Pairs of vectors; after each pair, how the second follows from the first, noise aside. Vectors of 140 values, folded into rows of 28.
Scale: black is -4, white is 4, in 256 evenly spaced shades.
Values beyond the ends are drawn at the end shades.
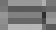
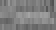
wrapped around, shrunk.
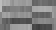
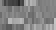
reversed, partly zeroed.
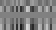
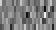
shuffled.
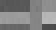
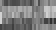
wrapped around.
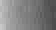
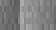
wrapped around, shrunk.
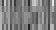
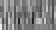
wrapped around.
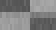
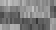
wrapped around.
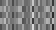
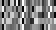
reversed, scaled up.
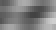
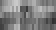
wrapped around.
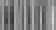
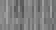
wrapped around, shrunk.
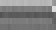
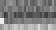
reversed.
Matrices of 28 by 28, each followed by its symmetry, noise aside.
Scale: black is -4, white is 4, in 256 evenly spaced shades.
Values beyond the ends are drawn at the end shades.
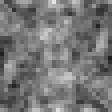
same after a half turn.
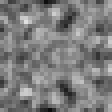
mirrored top to bottom.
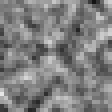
antisymmetric.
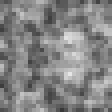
mirrored top to bottom.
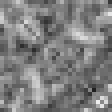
symmetric.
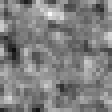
antisymmetric.
